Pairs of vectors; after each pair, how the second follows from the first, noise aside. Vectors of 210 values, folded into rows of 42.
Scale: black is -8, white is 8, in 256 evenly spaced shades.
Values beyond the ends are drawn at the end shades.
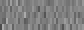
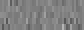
negated, partly zeroed.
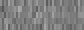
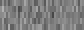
negated.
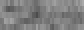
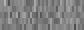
shuffled.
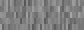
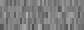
sign-scrambled.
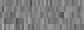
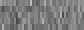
sign-scrambled.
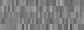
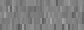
negated, partly zeroed.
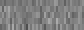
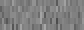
negated, partly zeroed.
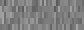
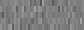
negated, partly zeroed.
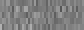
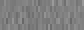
reversed, shrunk.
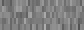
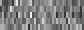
wrapped around, scaled up.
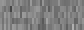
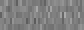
reversed, partly zeroed.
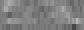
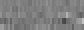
wrapped around, partly zeroed.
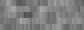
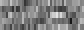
reversed, negated, scaled up.
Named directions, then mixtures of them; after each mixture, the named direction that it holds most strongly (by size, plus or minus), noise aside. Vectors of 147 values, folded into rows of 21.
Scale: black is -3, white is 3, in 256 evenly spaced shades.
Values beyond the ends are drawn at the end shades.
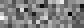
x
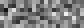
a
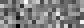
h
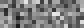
h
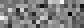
x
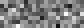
a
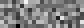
h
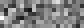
a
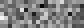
x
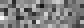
x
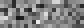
x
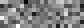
h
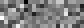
x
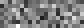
h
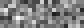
a
